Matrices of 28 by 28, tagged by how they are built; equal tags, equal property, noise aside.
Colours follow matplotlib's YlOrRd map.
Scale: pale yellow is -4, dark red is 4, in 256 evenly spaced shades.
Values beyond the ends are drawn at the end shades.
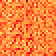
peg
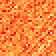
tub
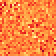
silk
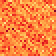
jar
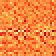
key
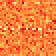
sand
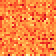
sand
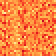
peg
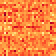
key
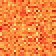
key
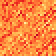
tub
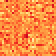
key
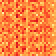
peg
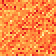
tub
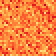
jar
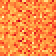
peg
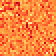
silk
